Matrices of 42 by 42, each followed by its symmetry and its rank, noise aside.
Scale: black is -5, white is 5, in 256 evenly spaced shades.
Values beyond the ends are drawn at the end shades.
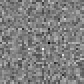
antisymmetric, rank six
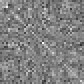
symmetric, rank seven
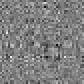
no symmetry, rank six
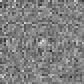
symmetric, rank five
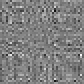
antisymmetric, rank six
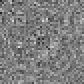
symmetric, rank seven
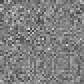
symmetric, rank six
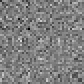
symmetric, rank six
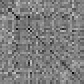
symmetric, rank five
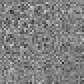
symmetric, rank seven
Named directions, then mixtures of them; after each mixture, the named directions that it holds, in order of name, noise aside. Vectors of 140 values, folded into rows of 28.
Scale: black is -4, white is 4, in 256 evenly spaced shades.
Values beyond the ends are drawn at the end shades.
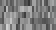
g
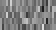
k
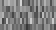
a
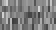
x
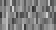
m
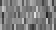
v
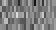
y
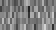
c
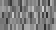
a, c, m.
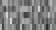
g, k, x.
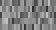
m, y.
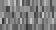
a.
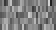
m, x.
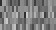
g, v, y.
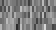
a, c, g.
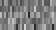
c, g, m.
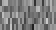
v, x, y.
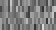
c, k.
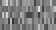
k, x.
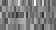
y.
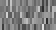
k.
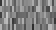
m, v, x.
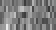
g, m.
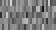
k, m.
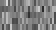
c, k, x.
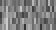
g, m.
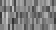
m, x.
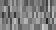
k, x.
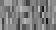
a, g, k.
